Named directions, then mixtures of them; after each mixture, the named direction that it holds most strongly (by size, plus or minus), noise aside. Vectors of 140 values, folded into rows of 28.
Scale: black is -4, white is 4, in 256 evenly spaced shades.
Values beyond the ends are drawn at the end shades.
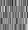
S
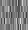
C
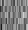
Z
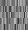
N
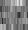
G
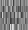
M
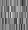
C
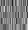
S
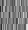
Z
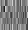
S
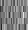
Z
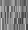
Z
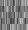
M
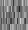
M
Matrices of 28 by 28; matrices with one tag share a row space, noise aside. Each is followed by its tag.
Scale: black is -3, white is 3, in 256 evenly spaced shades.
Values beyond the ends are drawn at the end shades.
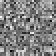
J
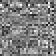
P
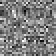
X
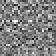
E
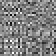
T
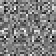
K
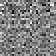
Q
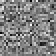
Q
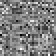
P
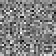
J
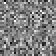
K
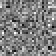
E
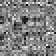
X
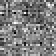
X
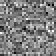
X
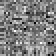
X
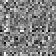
K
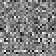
K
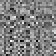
J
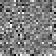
J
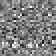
E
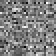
X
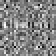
K
